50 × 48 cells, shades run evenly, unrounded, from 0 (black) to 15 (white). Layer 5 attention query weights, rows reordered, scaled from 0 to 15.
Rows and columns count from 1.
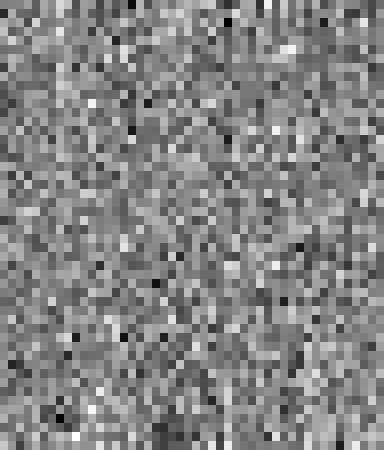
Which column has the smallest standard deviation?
31
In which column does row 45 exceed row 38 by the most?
16
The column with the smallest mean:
28
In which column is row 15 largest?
35
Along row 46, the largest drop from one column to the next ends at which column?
36
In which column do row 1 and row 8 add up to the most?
8
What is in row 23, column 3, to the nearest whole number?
6
